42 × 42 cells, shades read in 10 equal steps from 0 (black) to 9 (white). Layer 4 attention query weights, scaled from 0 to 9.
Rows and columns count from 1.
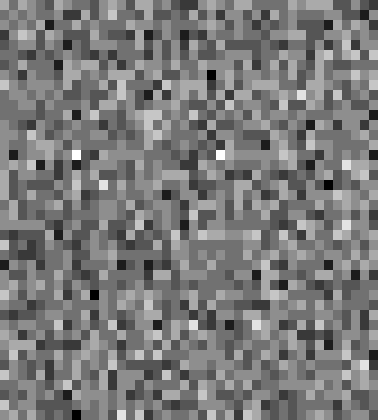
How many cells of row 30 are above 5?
11
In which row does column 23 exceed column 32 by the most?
40
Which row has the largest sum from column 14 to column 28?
30
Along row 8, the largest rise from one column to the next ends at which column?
25
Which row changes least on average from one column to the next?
26
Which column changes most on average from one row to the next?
42
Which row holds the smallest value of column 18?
33
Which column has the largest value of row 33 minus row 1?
22
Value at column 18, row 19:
6
